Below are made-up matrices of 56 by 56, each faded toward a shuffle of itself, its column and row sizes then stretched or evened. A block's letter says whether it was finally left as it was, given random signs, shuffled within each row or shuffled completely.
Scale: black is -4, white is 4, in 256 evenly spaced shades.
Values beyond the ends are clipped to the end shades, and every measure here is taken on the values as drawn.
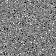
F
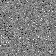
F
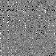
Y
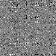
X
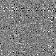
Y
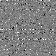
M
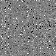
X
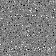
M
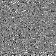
M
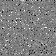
M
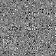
X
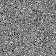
F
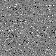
M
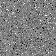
F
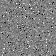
F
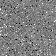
F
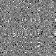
Y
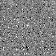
X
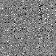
X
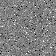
F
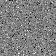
F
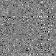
Y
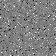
F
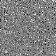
X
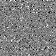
M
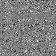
M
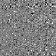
Y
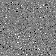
M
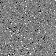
F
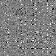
Y
